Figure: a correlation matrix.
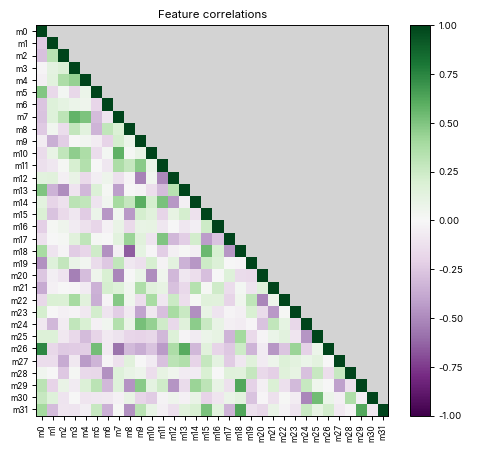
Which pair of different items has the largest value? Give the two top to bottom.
m0, m26
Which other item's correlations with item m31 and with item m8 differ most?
m18
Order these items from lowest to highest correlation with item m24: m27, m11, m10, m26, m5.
m26, m5, m27, m11, m10
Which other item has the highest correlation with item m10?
m7
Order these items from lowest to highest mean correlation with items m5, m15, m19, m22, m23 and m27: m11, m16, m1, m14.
m14, m11, m1, m16
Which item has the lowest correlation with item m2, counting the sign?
m13
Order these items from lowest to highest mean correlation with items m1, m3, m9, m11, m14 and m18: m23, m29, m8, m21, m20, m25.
m23, m20, m25, m8, m21, m29
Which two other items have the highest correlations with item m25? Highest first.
m30, m18
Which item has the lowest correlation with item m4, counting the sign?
m27
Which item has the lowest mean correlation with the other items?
m20
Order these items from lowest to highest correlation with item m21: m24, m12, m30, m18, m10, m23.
m23, m12, m30, m18, m10, m24
